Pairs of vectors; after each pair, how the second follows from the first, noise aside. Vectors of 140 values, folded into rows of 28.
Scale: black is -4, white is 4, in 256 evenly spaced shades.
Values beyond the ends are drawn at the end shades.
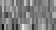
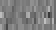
reversed, partly zeroed.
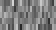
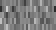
wrapped around, negated, partly zeroed.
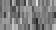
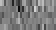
reversed, partly zeroed.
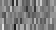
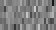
reversed, negated, partly zeroed.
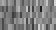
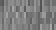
wrapped around, shrunk.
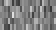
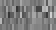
wrapped around, negated, partly zeroed.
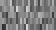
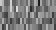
copied.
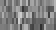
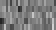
wrapped around, partly zeroed.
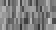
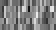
wrapped around, negated.
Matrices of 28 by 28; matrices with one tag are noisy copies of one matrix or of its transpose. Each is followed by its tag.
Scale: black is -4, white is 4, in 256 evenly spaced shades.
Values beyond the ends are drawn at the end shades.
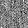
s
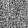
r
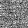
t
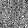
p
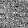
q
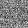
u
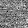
p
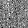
r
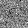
u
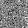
u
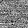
s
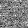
t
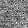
p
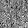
p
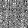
t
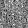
q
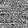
s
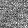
p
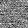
s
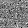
u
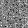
u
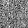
r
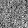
p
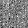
r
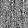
s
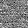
s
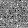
u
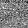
r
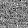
u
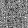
u
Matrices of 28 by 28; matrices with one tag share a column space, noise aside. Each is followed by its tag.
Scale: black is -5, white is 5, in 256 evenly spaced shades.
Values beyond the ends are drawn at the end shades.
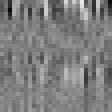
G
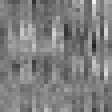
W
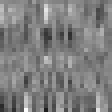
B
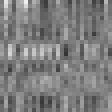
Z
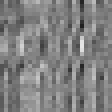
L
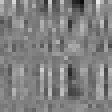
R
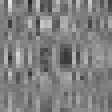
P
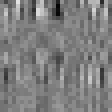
G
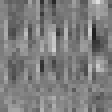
W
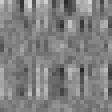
R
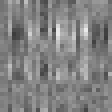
W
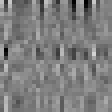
Z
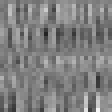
B
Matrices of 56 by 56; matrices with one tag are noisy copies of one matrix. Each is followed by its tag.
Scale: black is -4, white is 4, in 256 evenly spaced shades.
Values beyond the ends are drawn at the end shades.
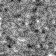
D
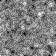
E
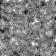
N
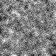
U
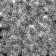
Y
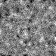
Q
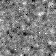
E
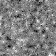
D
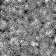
N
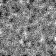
Q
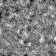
Q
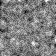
N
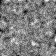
N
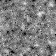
E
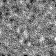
Q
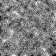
U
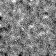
Y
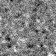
D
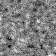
D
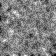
U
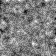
N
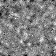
Q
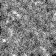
U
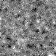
D
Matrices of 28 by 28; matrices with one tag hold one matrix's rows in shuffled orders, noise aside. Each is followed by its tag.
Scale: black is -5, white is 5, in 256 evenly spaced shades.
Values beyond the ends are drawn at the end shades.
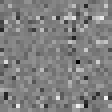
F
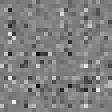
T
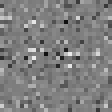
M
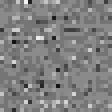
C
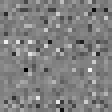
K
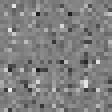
T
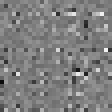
F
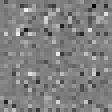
K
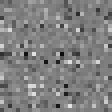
M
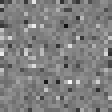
M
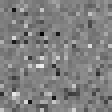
C
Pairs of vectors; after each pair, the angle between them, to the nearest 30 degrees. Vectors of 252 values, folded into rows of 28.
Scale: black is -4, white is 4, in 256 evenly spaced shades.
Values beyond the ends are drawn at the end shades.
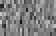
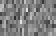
150 degrees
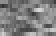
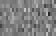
90 degrees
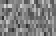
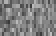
120 degrees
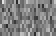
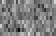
30 degrees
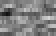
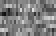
30 degrees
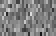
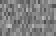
90 degrees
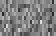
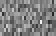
30 degrees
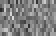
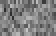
150 degrees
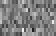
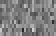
150 degrees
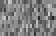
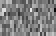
90 degrees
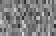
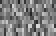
60 degrees
